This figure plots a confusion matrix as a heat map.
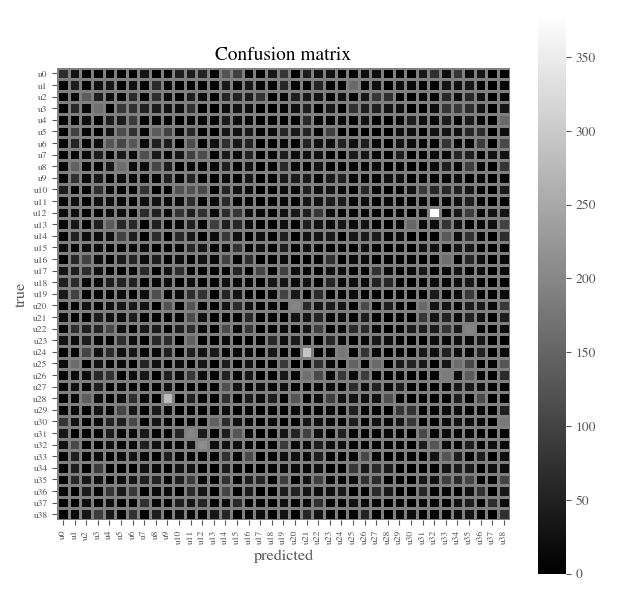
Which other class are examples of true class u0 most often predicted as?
u14
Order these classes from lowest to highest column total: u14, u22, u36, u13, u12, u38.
u13, u36, u12, u22, u38, u14
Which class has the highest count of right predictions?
u20
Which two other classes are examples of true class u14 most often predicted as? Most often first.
u33, u5
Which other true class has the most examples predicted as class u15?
u31
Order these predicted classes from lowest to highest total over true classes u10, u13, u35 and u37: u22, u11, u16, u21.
u16, u21, u22, u11
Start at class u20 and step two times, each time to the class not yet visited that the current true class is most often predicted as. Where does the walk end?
u11
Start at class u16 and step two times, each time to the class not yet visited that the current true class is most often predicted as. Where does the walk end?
u26
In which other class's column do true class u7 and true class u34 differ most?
u12
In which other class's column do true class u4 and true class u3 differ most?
u38
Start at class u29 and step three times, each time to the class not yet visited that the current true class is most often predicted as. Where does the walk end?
u1
